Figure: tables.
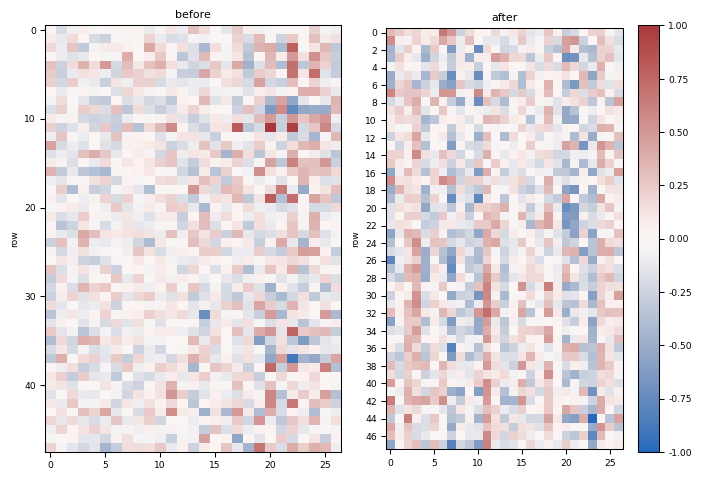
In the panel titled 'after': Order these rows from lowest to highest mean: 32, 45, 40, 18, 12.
18, 12, 45, 40, 32
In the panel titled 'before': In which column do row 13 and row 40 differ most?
11
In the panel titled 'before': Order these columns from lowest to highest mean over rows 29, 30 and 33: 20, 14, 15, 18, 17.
20, 14, 17, 15, 18
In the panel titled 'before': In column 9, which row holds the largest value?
2
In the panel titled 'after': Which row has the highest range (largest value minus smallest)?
44
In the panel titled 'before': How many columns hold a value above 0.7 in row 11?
3
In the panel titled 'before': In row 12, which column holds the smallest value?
24
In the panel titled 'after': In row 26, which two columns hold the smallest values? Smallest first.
0, 7
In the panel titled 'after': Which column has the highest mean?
11
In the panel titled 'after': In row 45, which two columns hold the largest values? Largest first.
24, 0
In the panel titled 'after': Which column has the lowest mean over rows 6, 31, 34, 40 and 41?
23
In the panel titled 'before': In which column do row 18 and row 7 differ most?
23
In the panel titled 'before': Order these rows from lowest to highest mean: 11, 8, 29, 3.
8, 29, 3, 11
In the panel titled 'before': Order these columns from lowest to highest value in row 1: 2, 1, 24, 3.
1, 3, 2, 24
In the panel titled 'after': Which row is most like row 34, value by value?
30
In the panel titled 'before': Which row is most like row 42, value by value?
19
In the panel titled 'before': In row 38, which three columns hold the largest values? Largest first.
20, 25, 22
